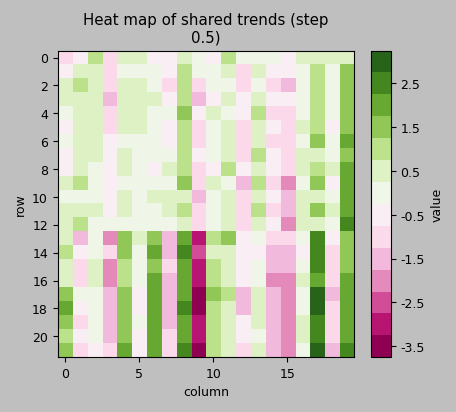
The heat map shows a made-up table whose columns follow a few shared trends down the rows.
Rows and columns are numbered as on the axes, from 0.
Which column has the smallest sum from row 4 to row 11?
15
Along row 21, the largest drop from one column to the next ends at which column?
9
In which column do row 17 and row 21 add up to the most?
17
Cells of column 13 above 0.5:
4
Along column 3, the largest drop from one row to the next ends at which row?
13
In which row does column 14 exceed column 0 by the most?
0
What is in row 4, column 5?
0.5
